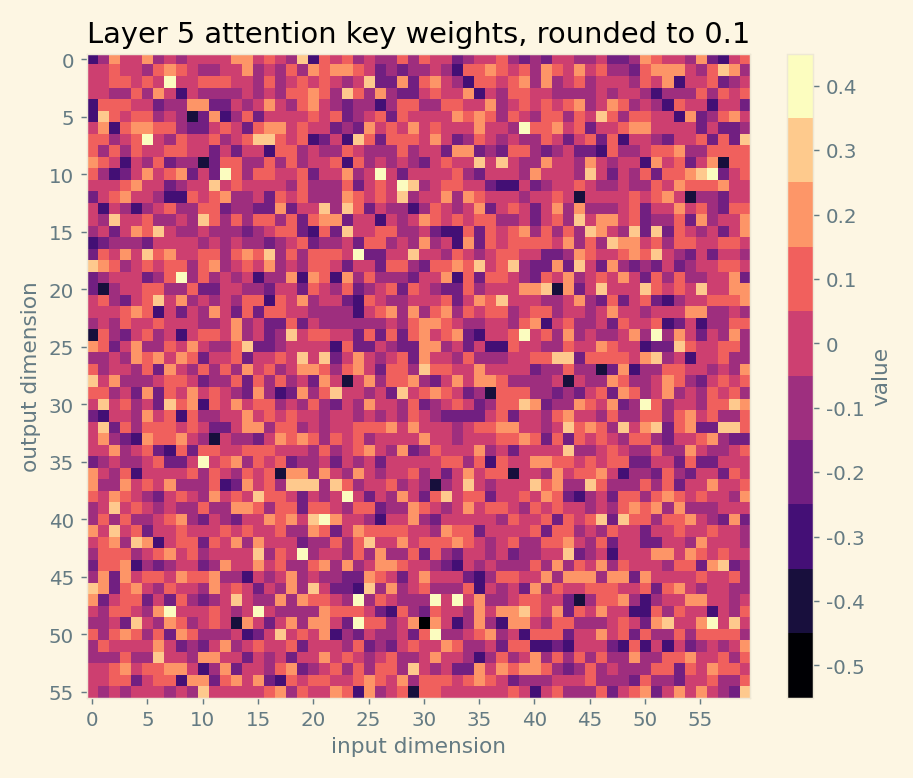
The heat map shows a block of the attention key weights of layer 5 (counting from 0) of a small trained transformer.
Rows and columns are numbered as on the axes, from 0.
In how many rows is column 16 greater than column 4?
23
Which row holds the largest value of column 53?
25
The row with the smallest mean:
51
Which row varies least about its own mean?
41
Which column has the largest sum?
21
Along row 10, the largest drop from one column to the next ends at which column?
57
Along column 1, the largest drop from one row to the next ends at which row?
31
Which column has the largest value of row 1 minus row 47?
44
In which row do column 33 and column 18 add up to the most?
24
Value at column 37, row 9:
0.3
